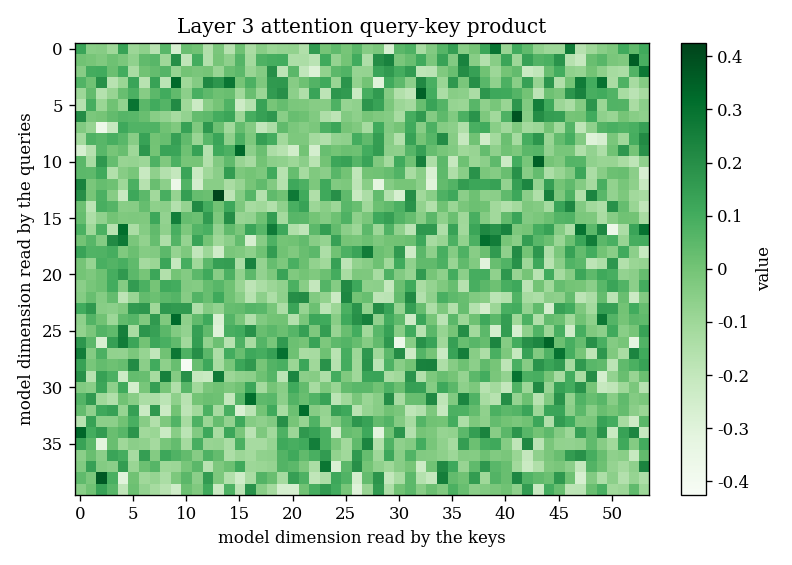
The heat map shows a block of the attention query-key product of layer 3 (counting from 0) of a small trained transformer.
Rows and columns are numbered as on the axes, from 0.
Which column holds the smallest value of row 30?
5
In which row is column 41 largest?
6
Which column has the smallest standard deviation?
17
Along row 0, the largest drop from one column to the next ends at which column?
47
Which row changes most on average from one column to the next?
3
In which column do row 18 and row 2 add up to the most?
18
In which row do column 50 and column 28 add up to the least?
34
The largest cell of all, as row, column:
13, 13
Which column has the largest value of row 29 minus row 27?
41
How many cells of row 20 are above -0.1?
49
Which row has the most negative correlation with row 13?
24
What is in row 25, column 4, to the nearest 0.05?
0.25
